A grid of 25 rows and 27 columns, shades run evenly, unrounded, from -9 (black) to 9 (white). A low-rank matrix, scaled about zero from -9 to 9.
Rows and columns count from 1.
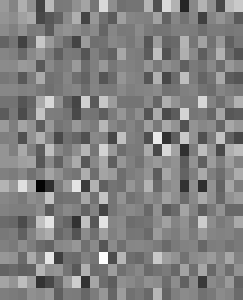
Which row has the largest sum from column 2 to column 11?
13
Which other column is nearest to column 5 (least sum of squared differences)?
21
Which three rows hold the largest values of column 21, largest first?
10, 12, 7
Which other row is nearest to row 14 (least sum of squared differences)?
6
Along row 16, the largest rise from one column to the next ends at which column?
11
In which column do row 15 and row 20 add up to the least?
9
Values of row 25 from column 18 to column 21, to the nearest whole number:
4 -2 0 1
